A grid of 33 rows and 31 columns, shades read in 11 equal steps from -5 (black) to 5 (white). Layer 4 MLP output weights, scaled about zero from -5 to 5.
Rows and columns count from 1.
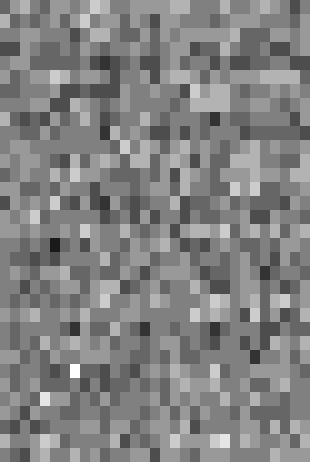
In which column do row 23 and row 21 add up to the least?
29
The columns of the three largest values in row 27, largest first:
8, 22, 18
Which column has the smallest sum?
27
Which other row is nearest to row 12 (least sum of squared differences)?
2
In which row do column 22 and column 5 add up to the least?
9
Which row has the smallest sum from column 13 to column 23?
24
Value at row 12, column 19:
1
